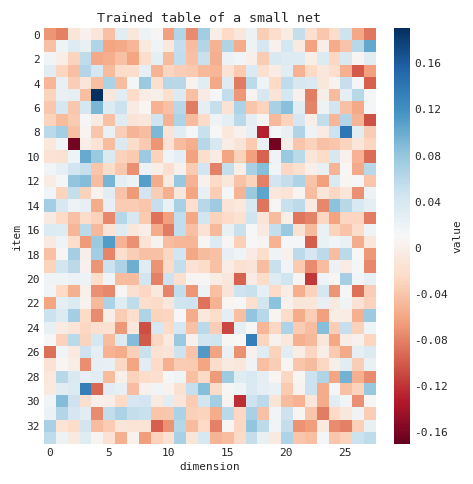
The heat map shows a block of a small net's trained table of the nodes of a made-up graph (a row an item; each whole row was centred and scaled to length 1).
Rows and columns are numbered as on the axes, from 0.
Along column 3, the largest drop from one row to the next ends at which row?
30
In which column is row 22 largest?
19
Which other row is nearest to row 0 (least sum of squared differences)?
7
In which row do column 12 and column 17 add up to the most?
25
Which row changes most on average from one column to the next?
24
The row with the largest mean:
14
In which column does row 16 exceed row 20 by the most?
16
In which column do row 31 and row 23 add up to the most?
17
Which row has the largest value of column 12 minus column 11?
29
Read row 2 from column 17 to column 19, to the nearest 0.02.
0 -0.04 0.04
